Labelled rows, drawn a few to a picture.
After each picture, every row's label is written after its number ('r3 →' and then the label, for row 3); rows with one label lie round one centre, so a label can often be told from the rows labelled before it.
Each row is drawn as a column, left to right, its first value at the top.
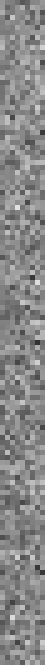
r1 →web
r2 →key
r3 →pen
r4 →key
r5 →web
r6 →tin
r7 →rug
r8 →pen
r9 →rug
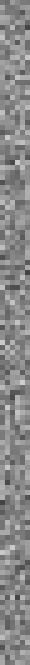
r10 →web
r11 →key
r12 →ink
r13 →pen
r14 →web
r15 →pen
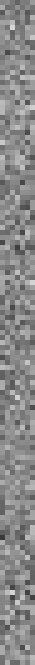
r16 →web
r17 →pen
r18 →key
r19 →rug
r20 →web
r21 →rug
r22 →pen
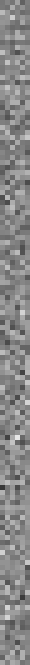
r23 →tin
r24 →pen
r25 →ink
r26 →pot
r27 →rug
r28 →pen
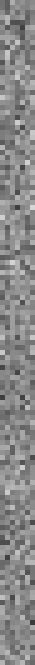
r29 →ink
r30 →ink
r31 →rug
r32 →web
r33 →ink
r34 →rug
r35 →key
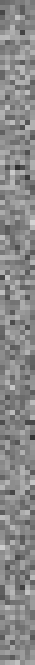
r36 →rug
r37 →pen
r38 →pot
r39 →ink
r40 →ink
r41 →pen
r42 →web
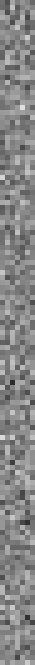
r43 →pot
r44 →ink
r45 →pot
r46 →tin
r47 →pen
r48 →web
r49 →pot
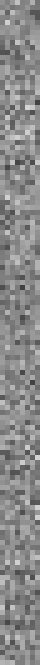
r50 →pot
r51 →key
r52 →pot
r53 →key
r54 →key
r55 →pen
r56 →key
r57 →rug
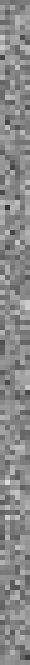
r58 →web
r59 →rug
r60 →ink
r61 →ink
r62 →tin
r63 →tin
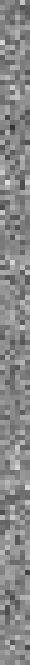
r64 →web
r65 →rug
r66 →rug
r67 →ink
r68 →tin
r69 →rug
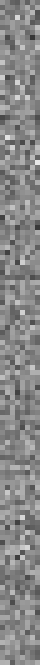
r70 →pen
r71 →tin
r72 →key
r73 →ink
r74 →rug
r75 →ink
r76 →tin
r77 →rug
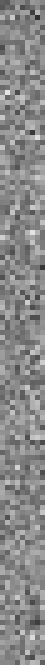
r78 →ink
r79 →pot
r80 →pen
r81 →key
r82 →pot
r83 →tin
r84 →key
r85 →key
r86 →pot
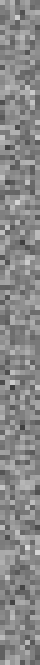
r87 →key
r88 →web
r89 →pen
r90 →ink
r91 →rug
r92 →rug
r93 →pen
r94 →tin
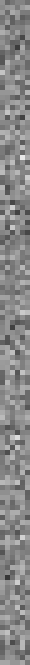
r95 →pot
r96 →pen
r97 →pot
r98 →pot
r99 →tin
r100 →pot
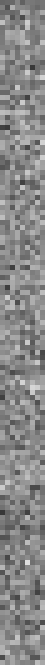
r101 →ink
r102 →ink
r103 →web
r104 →key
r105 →web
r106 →web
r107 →tin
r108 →tin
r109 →web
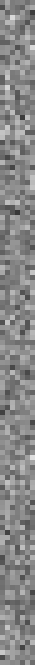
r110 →tin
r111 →pen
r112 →ink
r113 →key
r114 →pen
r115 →web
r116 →rug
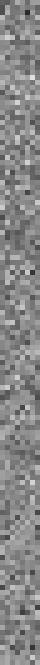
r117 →ink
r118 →web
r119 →pen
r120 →pot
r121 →pen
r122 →rug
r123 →pen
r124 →ink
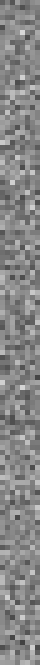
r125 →web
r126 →web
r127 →rug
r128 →pot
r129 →pot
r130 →tin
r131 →ink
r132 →pen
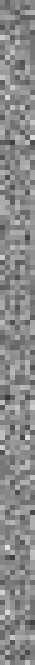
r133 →pen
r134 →ink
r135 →tin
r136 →key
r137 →tin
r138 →pot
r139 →key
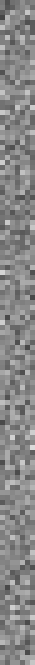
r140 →rug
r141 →ink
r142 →pot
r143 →pen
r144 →web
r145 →pot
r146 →pen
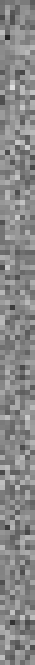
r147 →rug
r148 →tin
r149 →key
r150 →web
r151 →pen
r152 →tin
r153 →pen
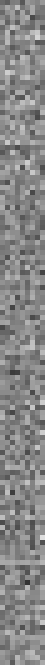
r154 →pen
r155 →web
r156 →key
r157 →web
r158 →pen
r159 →pen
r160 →web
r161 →pen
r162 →pen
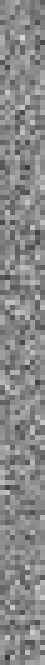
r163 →ink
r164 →tin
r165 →pot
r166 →tin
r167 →pen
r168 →ink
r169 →web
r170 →pot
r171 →pot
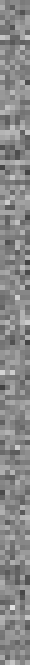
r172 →pen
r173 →pen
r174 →pen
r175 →pen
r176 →rug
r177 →pen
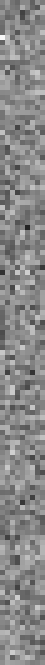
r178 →pen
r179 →web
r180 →tin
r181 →ink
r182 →rug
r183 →rug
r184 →key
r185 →pot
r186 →pot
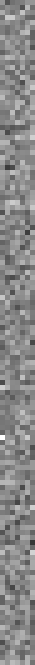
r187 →pot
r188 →ink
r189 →ink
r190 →key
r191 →pot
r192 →pot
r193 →key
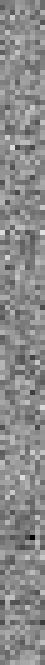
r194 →key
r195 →pot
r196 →ink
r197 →web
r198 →web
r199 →web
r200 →web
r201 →rug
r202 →key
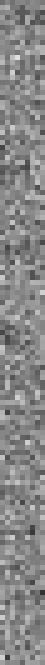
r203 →pen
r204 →tin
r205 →pen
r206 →rug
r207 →rug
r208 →pen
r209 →tin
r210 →rug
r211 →rug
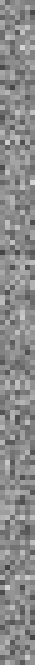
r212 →tin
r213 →web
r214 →pot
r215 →web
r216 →rug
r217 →web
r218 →rug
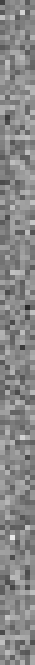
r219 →ink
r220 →pen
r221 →tin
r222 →web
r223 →pot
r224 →key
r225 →pot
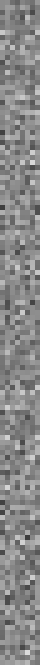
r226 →rug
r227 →key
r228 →rug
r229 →tin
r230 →rug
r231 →ink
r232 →rug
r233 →pot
